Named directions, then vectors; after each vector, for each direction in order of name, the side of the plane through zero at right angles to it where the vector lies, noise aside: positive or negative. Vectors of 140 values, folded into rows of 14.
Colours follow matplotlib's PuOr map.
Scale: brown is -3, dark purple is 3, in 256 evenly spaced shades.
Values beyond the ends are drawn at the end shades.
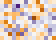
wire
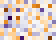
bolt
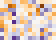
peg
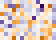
positive, negative, negative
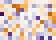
negative, positive, negative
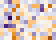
positive, negative, negative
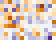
negative, positive, positive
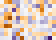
negative, positive, positive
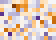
negative, positive, negative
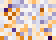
negative, negative, positive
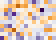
positive, positive, negative
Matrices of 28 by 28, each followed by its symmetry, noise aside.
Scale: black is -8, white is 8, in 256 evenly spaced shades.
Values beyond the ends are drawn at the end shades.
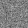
antisymmetric.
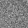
symmetric across the other diagonal.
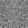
mirrored left to right.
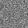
mirrored top to bottom.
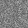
no symmetry.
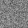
no symmetry.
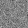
symmetric across the other diagonal.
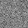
symmetric across the other diagonal.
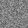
symmetric across the other diagonal.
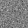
no symmetry.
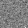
symmetric across the other diagonal.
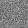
antisymmetric.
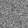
no symmetry.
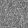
same after a half turn.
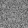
mirrored left to right.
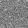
same after a half turn.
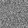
no symmetry.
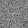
no symmetry.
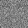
mirrored left to right.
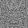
mirrored left to right.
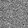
mirrored top to bottom.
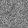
symmetric.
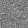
no symmetry.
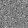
antisymmetric.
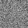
symmetric across the other diagonal.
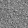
antisymmetric.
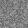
symmetric.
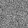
no symmetry.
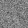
antisymmetric.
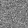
no symmetry.
